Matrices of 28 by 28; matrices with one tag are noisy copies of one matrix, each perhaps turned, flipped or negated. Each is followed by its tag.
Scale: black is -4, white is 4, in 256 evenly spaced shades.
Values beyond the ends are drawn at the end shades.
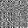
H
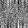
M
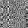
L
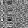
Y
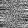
M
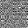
H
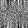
M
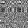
Y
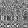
Y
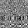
Y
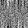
M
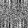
M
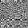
L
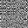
H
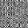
H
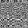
L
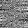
M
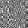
L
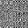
H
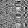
Y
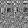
Y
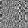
L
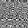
L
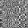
L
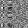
Y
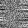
M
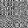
H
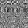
Y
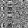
Y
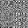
H
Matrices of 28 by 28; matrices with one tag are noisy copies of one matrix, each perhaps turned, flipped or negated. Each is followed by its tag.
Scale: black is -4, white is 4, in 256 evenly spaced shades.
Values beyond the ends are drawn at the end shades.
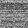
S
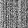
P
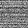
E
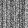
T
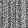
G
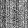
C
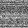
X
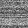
S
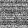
T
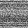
X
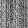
C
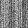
C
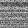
G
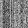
S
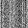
X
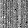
P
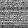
P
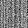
E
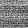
C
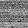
C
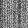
P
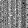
G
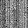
C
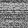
S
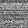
S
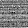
E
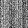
C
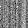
G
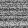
G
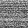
P
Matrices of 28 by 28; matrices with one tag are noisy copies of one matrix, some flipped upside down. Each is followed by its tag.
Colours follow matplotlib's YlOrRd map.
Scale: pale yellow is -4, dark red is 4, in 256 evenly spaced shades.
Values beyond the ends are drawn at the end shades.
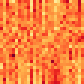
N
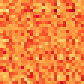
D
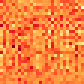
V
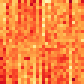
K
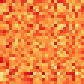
D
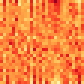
N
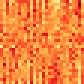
N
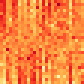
K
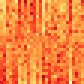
K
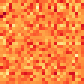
D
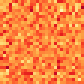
D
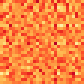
D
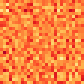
D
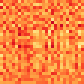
V
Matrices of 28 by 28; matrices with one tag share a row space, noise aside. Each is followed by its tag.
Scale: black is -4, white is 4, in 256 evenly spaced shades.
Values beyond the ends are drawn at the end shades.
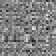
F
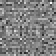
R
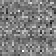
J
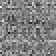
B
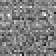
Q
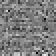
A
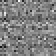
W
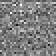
Q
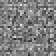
Q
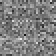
R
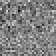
B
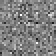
Q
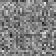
A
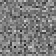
Q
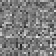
R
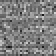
R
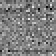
F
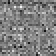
Q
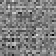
B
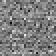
Q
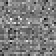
A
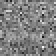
R
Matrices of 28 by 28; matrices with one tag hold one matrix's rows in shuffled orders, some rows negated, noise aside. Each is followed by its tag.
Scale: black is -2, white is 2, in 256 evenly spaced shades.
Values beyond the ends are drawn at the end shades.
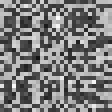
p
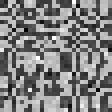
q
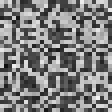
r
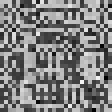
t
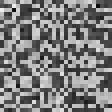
p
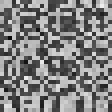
r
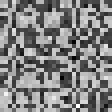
q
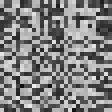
p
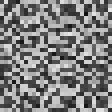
r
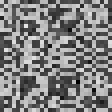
r
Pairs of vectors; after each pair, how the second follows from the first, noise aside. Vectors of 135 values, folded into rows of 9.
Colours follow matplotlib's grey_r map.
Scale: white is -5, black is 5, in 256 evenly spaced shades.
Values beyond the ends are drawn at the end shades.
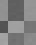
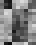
wrapped around, scaled up.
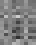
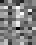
reversed, negated, scaled up.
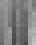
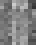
wrapped around, negated.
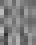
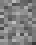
shuffled.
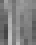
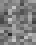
shuffled.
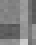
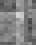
wrapped around.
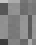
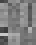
wrapped around.
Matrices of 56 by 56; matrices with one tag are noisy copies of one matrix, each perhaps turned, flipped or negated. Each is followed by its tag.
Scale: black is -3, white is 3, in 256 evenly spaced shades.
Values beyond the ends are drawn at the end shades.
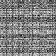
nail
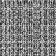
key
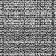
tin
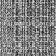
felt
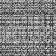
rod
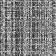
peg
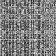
felt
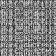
key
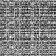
felt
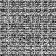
key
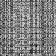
rod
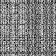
tin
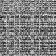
felt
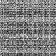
nail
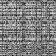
felt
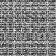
key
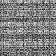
nail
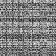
nail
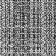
rod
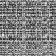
felt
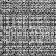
rod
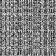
key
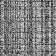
peg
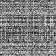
rod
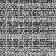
nail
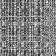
felt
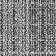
tin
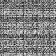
nail
